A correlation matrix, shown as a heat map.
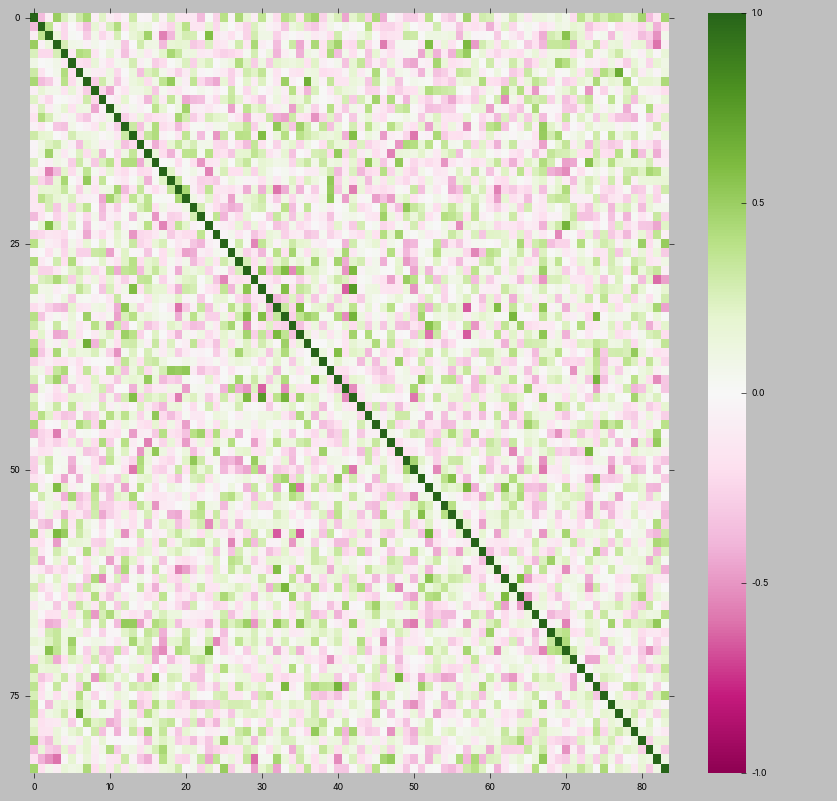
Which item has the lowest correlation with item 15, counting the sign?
47
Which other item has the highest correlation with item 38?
48
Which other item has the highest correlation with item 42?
30
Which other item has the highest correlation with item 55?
51
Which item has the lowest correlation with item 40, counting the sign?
82
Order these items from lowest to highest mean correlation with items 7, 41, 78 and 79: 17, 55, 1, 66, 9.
1, 66, 55, 9, 17
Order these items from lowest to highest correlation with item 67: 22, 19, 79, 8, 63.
19, 22, 8, 63, 79
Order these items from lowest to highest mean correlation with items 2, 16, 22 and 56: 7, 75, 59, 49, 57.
59, 7, 57, 75, 49
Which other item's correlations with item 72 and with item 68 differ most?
25
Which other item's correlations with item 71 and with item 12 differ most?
16
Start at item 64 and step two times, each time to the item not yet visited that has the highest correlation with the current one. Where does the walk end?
52
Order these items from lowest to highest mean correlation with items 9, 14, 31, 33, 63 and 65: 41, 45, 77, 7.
77, 41, 45, 7
